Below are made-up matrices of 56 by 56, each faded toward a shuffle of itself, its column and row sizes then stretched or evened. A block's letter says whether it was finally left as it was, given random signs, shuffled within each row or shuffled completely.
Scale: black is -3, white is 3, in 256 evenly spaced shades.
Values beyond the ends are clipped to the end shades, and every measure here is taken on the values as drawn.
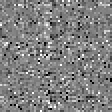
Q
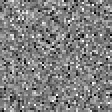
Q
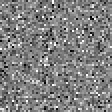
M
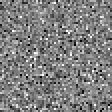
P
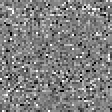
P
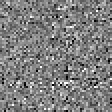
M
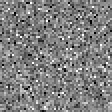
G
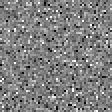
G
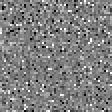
P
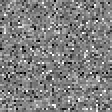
P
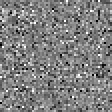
M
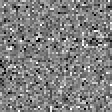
P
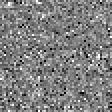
P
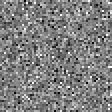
G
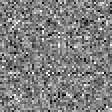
Q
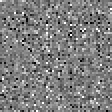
M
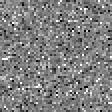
G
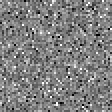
G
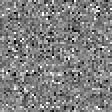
Q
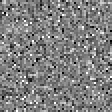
G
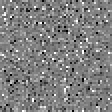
Q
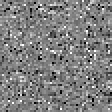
Q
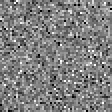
G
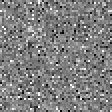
Q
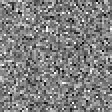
G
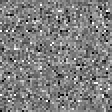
M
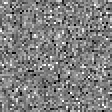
G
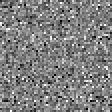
P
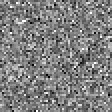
G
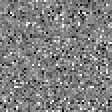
P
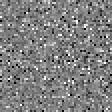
M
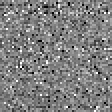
P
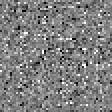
M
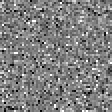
G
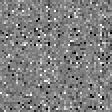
M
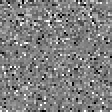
P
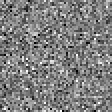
Q
